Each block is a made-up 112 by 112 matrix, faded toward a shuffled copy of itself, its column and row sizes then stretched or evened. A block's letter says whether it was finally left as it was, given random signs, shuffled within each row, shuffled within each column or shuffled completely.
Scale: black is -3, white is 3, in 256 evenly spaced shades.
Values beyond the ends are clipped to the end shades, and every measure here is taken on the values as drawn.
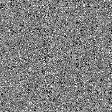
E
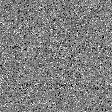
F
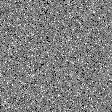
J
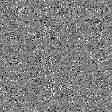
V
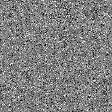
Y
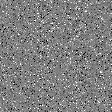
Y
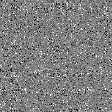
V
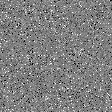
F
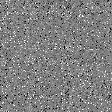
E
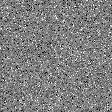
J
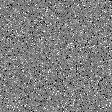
J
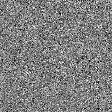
E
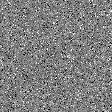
Y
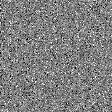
Y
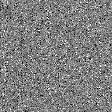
Y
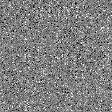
E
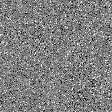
Y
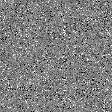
E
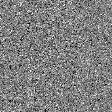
Y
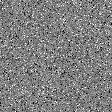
J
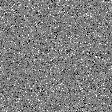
F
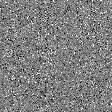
Y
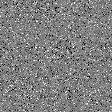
F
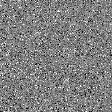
V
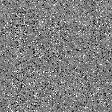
V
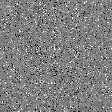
V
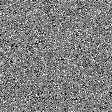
F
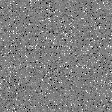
V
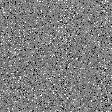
Y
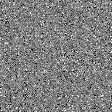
E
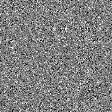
V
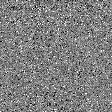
F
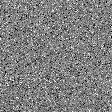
J
